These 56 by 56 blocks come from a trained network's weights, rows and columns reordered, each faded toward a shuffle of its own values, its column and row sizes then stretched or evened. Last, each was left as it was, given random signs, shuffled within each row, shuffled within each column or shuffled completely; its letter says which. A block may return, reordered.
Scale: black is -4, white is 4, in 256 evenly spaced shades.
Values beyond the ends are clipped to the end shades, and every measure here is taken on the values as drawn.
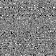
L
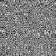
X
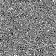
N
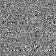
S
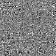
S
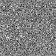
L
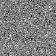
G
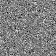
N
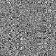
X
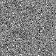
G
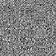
X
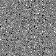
G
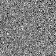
G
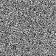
L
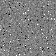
G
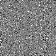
G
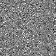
G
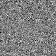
L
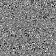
L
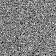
N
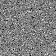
N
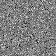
N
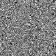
G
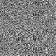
X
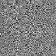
X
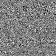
L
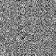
X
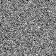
N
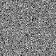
G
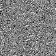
G
